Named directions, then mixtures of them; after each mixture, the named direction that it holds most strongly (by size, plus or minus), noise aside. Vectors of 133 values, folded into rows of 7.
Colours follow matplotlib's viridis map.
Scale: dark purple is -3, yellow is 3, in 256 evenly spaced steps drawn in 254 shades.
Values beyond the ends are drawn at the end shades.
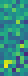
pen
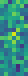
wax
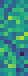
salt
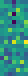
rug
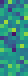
wax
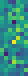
rug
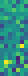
pen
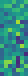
pen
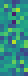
rug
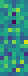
rug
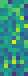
wax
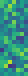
salt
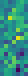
salt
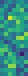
salt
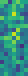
wax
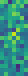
wax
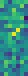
wax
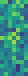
wax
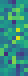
salt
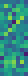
pen
